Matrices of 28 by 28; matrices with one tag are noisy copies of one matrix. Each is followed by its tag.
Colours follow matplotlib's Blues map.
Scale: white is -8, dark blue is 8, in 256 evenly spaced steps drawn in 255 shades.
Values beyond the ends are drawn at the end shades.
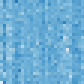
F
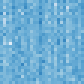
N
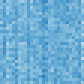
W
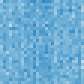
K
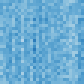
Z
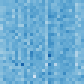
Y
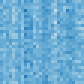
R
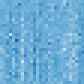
Z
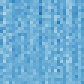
N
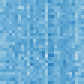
Y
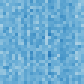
Y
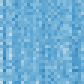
F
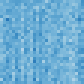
Z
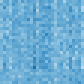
K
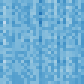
N
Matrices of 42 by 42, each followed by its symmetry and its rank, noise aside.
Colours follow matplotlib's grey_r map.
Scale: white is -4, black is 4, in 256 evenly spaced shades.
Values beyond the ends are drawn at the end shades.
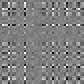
symmetric, rank one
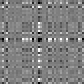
symmetric, rank one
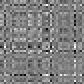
symmetric, rank two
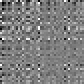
symmetric, rank two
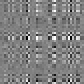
no symmetry, rank one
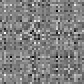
symmetric, rank three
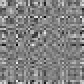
symmetric, rank three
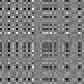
symmetric, rank one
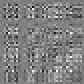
symmetric, rank three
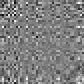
symmetric, rank three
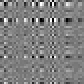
no symmetry, rank one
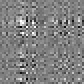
symmetric, rank two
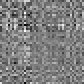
no symmetry, rank three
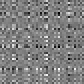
antisymmetric, rank two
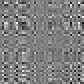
no symmetry, rank two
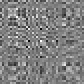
symmetric, rank three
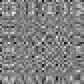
symmetric, rank three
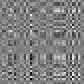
no symmetry, rank two
